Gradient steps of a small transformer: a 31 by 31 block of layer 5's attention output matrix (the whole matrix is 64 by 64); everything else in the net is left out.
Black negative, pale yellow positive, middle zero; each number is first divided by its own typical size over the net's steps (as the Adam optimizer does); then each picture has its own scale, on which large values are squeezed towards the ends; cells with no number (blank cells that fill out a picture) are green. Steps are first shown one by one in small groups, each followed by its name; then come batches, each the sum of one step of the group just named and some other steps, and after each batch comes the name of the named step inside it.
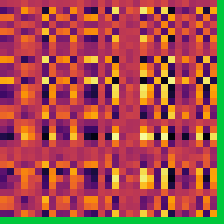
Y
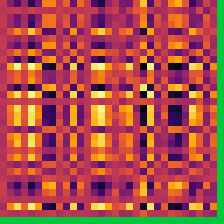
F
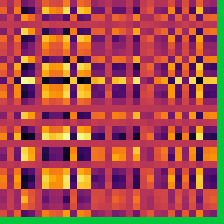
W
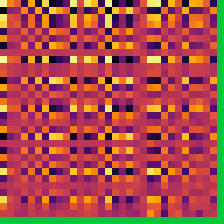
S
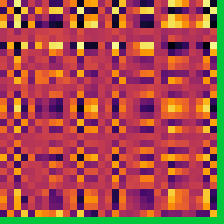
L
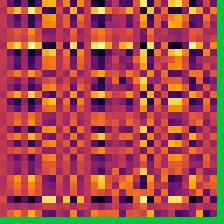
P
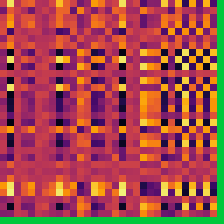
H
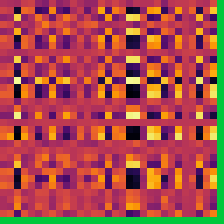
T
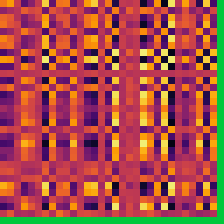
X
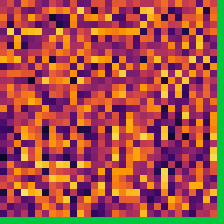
Y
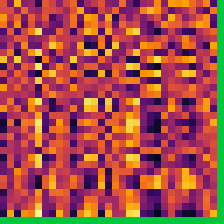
L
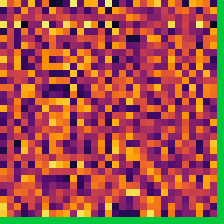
S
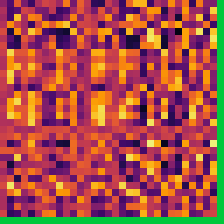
F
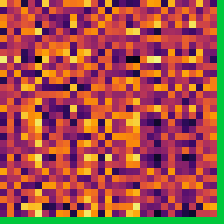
S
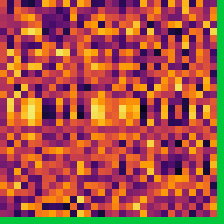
F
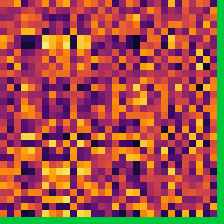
X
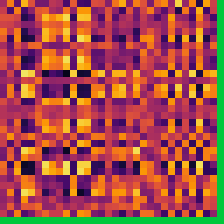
P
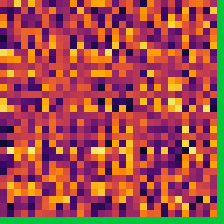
L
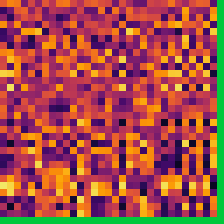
H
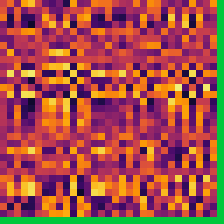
P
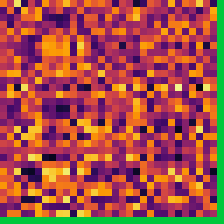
L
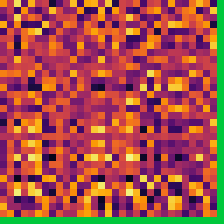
L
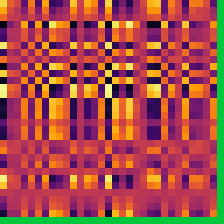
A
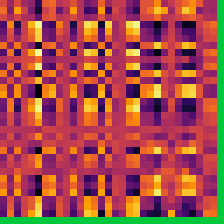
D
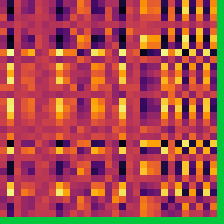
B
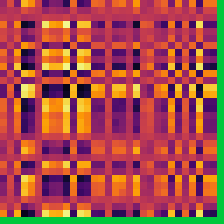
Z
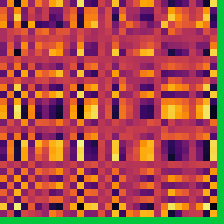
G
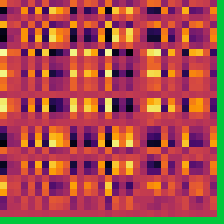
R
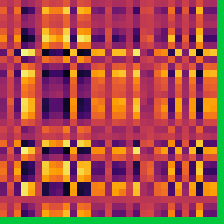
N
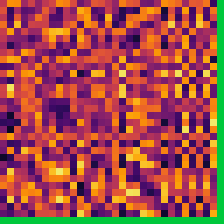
N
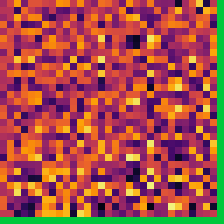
G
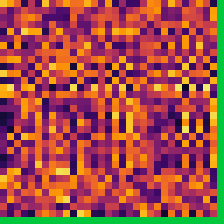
A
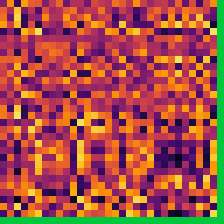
G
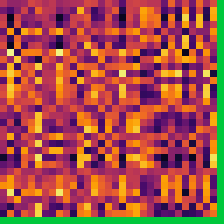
B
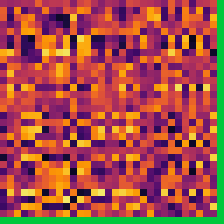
B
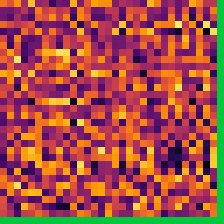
B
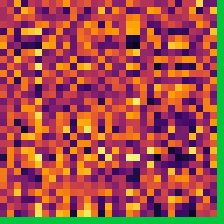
D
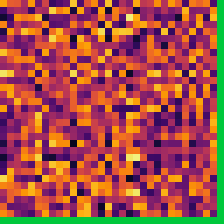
R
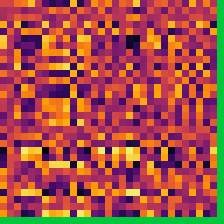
Z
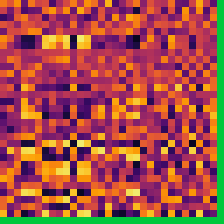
N
